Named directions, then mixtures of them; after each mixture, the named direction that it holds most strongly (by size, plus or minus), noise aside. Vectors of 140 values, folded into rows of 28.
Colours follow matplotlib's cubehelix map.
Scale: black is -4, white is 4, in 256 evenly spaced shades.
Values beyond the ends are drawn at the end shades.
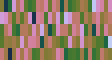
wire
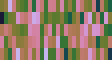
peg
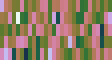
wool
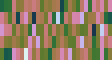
wool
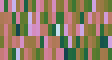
wire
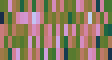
peg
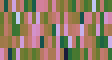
wire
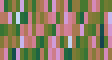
wool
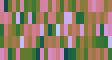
wire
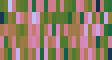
peg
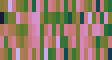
peg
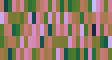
wire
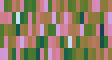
wool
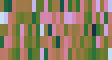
peg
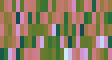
wire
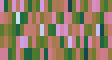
wool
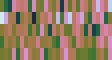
peg
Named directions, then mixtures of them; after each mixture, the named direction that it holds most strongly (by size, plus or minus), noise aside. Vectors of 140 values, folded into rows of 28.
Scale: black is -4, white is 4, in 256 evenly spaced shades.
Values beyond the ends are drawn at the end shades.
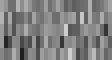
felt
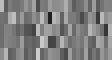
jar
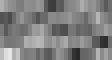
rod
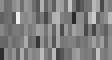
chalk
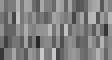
chalk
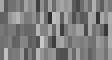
jar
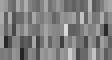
felt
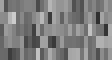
jar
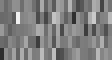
chalk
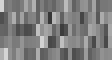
jar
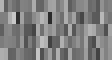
jar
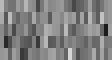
felt
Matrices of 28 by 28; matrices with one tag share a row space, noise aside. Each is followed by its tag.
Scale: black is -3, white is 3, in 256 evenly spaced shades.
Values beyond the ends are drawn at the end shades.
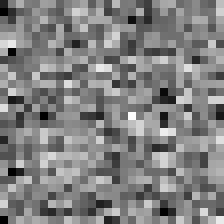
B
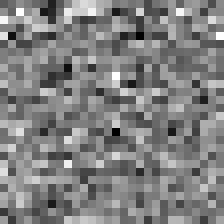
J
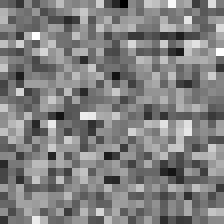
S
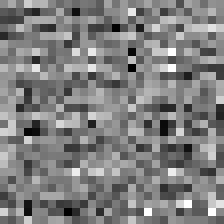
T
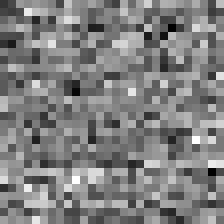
T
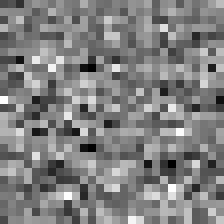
S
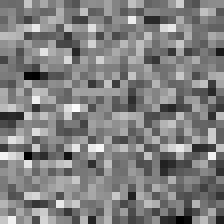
T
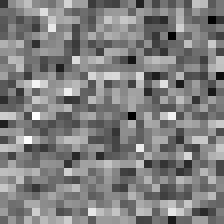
T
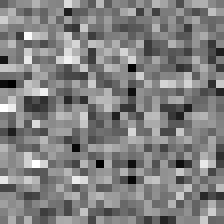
T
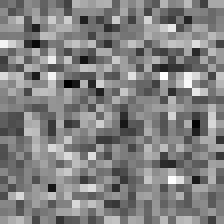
S
